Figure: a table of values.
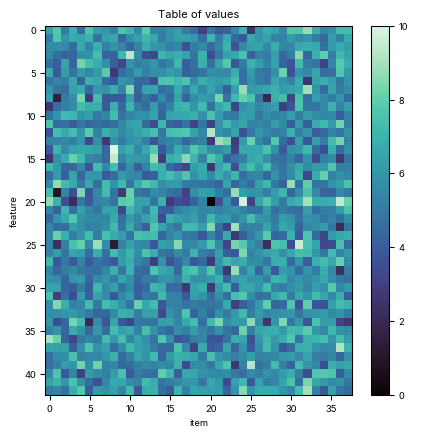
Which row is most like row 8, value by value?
31
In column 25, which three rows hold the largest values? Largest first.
39, 34, 13
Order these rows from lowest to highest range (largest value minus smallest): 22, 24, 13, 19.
22, 24, 13, 19
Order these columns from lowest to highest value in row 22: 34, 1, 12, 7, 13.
34, 7, 1, 12, 13
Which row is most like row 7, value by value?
42
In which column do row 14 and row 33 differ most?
8
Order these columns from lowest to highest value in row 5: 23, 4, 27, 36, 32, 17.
17, 27, 32, 4, 23, 36
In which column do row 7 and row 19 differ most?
1
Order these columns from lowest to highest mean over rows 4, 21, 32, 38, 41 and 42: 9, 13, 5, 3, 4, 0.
9, 0, 5, 3, 4, 13
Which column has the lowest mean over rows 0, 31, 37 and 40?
25
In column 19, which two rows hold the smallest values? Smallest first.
0, 24
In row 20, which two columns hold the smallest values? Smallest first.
20, 3
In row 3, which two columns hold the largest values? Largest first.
10, 31
